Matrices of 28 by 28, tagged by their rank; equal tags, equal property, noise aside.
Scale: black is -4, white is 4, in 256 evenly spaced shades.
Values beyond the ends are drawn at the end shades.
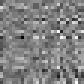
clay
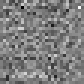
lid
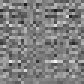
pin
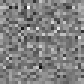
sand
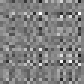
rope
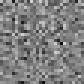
sand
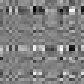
rope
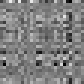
clay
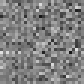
lid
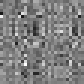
pin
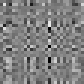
rope
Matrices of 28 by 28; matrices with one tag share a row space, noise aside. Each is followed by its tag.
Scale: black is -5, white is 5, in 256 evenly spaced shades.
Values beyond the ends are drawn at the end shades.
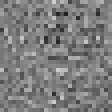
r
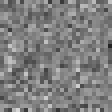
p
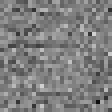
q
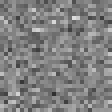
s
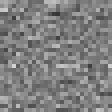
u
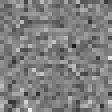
p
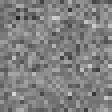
q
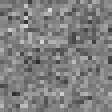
p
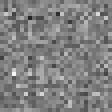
q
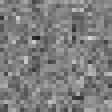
s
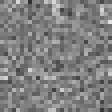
u
